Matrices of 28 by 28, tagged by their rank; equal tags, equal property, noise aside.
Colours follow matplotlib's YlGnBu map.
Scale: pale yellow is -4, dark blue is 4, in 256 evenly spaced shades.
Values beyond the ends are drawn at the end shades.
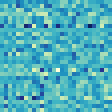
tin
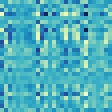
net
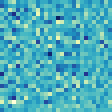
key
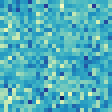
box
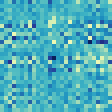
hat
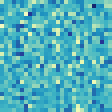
key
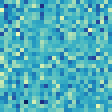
key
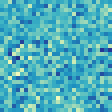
box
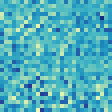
box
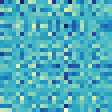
hat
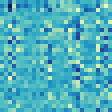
tin
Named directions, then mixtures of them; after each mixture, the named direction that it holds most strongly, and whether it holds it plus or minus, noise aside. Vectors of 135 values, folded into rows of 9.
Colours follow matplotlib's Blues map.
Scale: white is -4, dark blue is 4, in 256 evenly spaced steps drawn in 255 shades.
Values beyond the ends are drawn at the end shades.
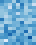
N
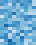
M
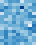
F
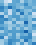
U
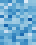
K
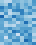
U, plus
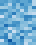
M, plus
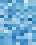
K, plus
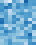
K, minus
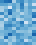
U, minus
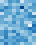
F, plus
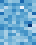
F, minus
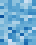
M, minus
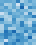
N, plus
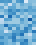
K, plus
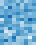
N, minus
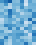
U, minus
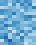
M, plus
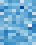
F, plus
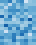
K, plus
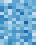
U, plus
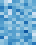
U, plus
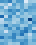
K, plus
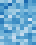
K, minus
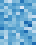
F, minus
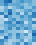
U, minus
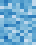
M, plus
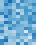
U, minus
